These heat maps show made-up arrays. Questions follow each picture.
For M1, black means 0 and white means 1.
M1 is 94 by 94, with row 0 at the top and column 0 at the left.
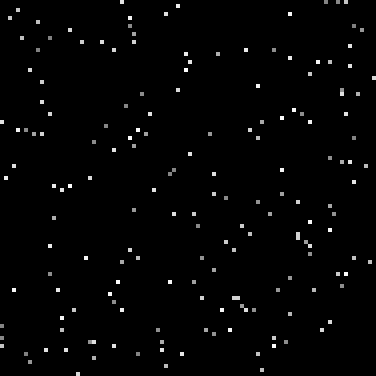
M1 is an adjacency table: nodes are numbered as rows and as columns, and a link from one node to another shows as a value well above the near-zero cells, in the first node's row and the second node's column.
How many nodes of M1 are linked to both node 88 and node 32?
2
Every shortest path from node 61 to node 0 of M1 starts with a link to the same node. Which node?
node 77
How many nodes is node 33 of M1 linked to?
4
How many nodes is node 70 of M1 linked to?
3
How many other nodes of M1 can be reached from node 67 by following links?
7
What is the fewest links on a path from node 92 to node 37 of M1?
6
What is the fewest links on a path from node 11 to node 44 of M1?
5
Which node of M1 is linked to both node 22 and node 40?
node 85
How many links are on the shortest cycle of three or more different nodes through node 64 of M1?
3
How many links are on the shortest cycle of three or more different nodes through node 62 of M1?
7
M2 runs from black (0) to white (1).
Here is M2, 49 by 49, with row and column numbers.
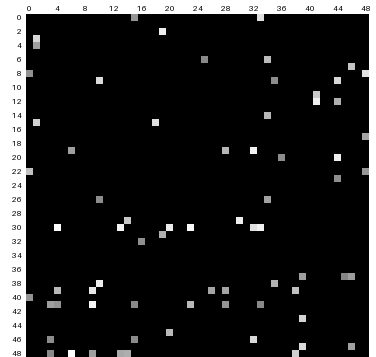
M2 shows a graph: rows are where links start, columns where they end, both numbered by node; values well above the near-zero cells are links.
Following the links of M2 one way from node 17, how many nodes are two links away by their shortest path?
6
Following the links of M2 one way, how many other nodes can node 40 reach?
5
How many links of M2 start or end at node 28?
3
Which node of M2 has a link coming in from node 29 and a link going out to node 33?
node 30
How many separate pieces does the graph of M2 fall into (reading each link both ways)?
6
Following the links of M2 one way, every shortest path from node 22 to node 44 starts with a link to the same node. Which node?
node 48
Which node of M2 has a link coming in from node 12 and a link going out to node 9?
node 41
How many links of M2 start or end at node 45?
2
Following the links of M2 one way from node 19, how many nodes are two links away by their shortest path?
3
